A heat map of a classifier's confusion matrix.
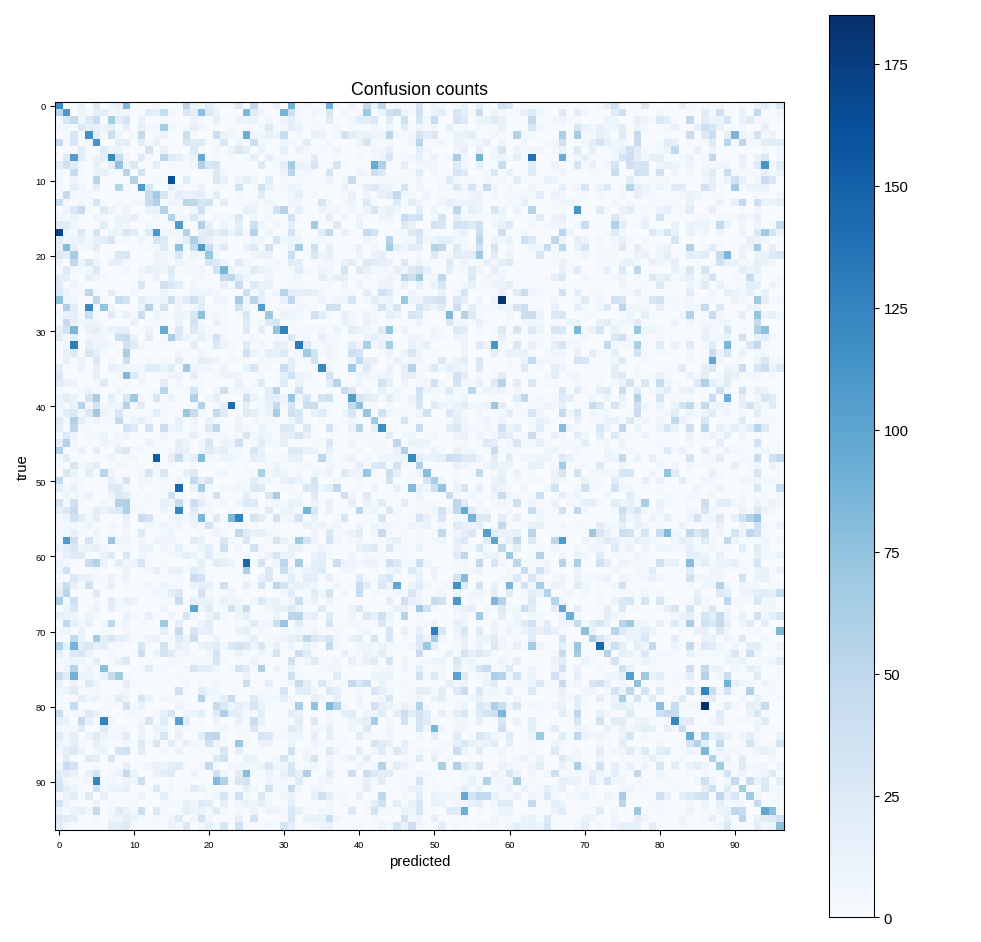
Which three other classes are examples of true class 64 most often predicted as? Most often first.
53, 45, 60
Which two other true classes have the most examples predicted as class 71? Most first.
57, 40
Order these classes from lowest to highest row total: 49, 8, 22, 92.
22, 49, 92, 8
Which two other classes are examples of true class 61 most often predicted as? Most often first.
25, 84
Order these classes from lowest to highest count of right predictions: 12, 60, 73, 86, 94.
12, 73, 60, 86, 94
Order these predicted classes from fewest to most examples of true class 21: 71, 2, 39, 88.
71, 39, 88, 2
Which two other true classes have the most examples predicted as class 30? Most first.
1, 69
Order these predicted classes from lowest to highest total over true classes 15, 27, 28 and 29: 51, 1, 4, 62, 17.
17, 51, 62, 1, 4
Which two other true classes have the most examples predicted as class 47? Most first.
51, 35
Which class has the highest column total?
2
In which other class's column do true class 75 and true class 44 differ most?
6
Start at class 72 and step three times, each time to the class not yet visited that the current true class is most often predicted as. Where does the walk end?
63
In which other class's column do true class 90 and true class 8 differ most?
5
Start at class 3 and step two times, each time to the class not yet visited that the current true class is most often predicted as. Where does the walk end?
69
